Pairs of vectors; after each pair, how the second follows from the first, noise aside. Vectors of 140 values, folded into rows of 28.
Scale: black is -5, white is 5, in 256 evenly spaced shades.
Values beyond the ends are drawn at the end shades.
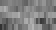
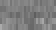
negated, shrunk.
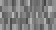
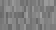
wrapped around, shrunk.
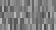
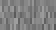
negated, shrunk.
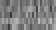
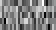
reversed, scaled up.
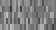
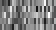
reversed, scaled up.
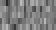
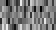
scaled up.
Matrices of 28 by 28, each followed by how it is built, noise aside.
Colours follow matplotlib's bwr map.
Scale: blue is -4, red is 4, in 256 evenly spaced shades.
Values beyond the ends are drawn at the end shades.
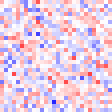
Toeplitz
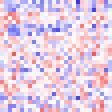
blocks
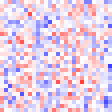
blocks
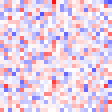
repeating rows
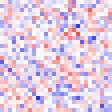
Toeplitz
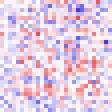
blocks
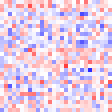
blocks
